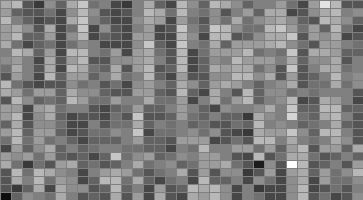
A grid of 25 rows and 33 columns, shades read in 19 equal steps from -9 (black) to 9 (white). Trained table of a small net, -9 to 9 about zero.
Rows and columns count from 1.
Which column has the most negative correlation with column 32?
21
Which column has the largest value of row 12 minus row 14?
20
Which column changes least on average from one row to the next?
6
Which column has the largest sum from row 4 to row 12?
17
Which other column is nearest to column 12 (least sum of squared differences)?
16
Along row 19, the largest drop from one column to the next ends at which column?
29
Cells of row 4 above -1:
18
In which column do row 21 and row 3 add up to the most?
27
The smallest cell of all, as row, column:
25, 1
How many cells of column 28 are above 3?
4
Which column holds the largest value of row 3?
8
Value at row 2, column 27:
-4
